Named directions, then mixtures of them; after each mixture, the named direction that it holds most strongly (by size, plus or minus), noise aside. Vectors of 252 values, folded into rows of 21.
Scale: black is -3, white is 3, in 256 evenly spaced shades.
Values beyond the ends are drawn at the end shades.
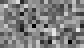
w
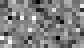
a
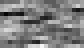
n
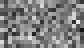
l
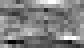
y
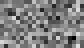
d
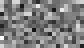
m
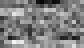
y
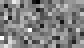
a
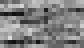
n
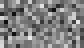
l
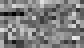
l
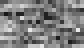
n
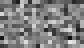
m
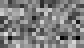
l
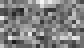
l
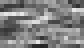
n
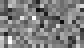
a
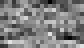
y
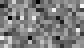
a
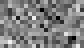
d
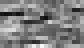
n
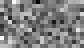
m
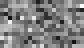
a
